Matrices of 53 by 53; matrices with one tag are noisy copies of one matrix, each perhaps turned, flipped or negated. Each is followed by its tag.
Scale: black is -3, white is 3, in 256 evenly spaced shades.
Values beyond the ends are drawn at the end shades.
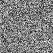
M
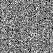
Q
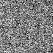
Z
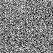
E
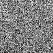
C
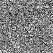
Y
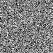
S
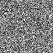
M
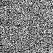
Z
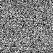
Y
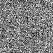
Q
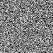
S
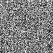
Z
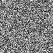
M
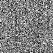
Y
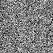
E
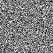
S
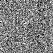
Y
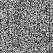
Q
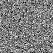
M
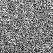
C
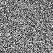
S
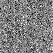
E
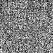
Z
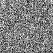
Z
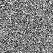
M
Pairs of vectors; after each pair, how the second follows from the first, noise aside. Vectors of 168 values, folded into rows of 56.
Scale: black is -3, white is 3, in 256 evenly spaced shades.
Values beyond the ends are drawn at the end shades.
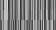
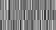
partly zeroed.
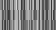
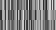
wrapped around.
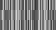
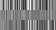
wrapped around, partly zeroed.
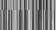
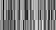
wrapped around, negated.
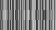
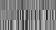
wrapped around, partly zeroed.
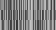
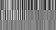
negated, partly zeroed.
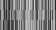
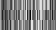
wrapped around, negated.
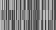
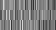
wrapped around, partly zeroed.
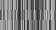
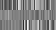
negated, partly zeroed.
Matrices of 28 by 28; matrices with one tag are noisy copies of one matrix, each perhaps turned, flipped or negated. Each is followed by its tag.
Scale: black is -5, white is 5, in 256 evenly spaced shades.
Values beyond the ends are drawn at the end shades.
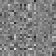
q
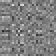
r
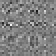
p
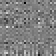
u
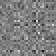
r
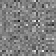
r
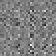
p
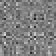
r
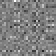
r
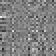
u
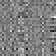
u
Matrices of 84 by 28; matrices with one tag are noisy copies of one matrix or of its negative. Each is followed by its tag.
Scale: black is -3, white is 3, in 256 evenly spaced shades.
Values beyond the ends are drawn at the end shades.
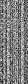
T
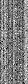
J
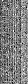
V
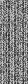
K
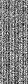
K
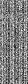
K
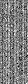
K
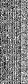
V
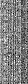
V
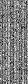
K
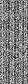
K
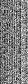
V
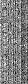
V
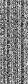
T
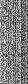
V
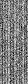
K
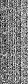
V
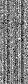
T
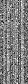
T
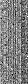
V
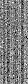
T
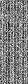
K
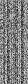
T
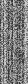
J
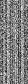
T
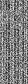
K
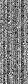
T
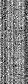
J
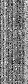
J
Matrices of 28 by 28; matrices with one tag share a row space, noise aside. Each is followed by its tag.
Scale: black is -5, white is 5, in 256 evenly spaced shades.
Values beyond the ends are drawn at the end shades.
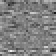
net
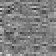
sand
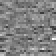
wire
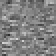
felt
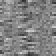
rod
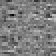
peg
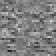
peg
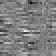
rod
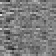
sand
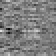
sand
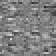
net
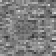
wire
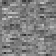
felt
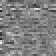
sand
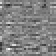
sand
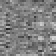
wire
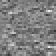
peg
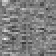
felt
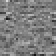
wire
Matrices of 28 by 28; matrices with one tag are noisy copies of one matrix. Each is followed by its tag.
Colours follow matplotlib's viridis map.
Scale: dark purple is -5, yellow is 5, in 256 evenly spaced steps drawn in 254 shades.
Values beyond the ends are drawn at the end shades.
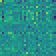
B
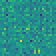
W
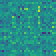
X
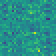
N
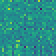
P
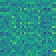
X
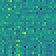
P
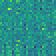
P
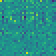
B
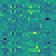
N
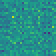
X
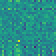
P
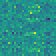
N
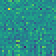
P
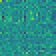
B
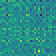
W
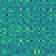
W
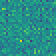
W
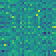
X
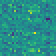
N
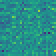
X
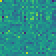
B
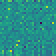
P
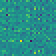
W
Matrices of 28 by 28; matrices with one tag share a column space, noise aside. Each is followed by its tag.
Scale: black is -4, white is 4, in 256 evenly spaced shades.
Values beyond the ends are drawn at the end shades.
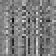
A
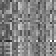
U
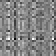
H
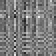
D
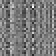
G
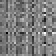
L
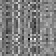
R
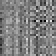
A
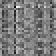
G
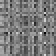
L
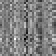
R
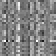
U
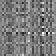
L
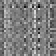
G
